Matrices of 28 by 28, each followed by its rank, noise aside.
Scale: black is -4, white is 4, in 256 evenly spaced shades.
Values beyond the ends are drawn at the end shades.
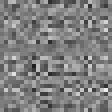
three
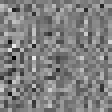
four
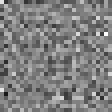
six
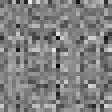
four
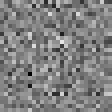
six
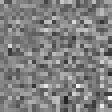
six
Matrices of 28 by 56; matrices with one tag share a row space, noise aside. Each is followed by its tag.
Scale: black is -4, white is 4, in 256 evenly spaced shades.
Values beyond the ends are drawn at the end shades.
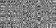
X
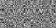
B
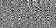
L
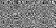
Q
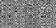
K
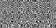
L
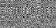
X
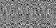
L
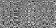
Q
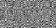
B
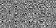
K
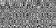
X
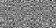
B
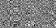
Q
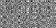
L
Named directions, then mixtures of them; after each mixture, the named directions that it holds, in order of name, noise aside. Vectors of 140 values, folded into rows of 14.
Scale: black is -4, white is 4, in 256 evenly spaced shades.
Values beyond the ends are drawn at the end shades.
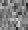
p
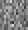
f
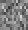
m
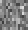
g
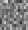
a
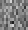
f.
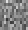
a, f.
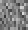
g.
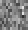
g.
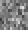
a, g, p.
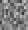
a, g.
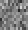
a, g, m.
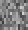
g.
